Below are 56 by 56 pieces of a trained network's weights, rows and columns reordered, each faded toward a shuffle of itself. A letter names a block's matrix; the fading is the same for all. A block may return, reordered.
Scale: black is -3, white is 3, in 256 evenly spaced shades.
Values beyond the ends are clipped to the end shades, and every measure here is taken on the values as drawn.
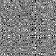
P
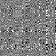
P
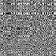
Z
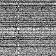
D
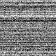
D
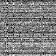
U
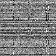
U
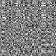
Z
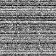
D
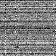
D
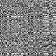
Z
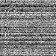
D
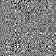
P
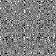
P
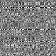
Z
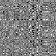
P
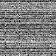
U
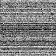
D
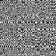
Z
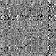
P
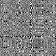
P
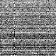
U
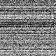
D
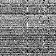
U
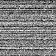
D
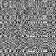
Z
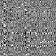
P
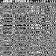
Z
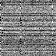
U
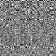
Z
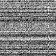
D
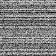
D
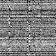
U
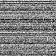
D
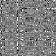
P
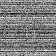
D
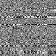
Z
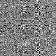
P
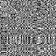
Z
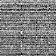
U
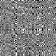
P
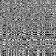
Z
